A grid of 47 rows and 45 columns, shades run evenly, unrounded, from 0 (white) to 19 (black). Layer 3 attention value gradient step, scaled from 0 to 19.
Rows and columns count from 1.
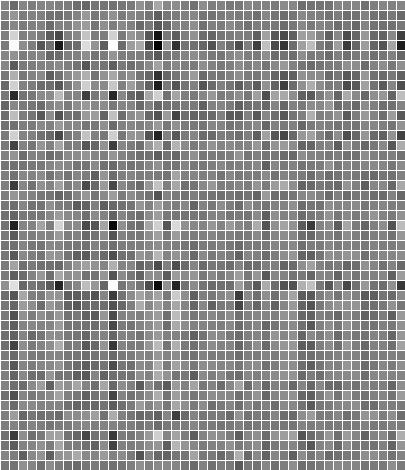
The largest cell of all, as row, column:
5, 18
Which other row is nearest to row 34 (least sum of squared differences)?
25
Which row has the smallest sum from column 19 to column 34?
23
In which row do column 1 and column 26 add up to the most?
12
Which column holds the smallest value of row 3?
10
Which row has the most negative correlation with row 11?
1
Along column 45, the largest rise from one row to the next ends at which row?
29
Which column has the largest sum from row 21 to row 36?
13
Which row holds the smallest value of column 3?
30
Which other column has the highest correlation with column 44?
38
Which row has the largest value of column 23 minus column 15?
9
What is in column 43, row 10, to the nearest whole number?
8
